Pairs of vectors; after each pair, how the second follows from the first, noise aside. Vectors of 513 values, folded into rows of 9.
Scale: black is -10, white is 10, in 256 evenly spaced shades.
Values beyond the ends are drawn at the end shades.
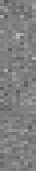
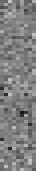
wrapped around, negated, scaled up.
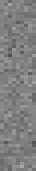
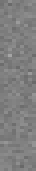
negated, shrunk.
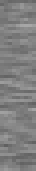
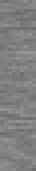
wrapped around, shrunk.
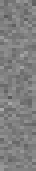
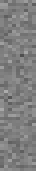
sign-scrambled.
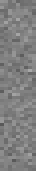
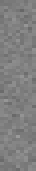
reversed, shrunk.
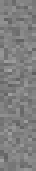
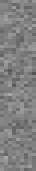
sign-scrambled.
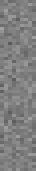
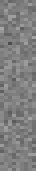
copied.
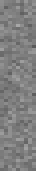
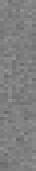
wrapped around, negated, shrunk.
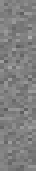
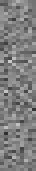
reversed, negated, scaled up.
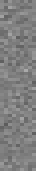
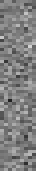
reversed, negated, scaled up.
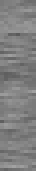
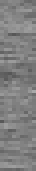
copied.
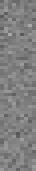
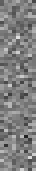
reversed, negated, scaled up.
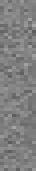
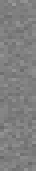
wrapped around, negated, shrunk.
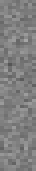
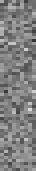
wrapped around, negated, scaled up.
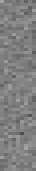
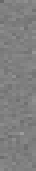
negated, shrunk.
